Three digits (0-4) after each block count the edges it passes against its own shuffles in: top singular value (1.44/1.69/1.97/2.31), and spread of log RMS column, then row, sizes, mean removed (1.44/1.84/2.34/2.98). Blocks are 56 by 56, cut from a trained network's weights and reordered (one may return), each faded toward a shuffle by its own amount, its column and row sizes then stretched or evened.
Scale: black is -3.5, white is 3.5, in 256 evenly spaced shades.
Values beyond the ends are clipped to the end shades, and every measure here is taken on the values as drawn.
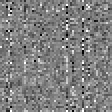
2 3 1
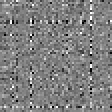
3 3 2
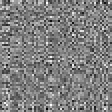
4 3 1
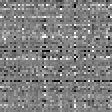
2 3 4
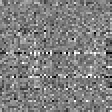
3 1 3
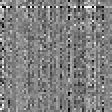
3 4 1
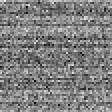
3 1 0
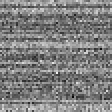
4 0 1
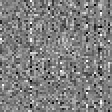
2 3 0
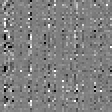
2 4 2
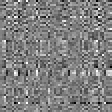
4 3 3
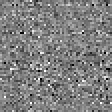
0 1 3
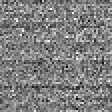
1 1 1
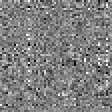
3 1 3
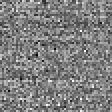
0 1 1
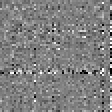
3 3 2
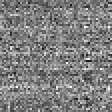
1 2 1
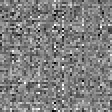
0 4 1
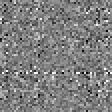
2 2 2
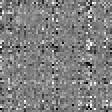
0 4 2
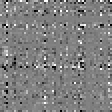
2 4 4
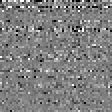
2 0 4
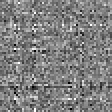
1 3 1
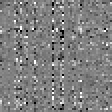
1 4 2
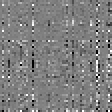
3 4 3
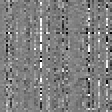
3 4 1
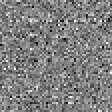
2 0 1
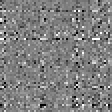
3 3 3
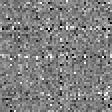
2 2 2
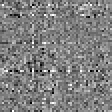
1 1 3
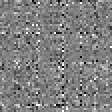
1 3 2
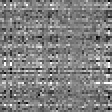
4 4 2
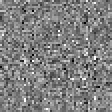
2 1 1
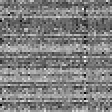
4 2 0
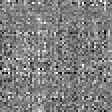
2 2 3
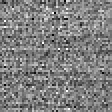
1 2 0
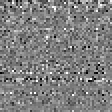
0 0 4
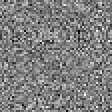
3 0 1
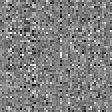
2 3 1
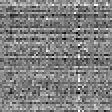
4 3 2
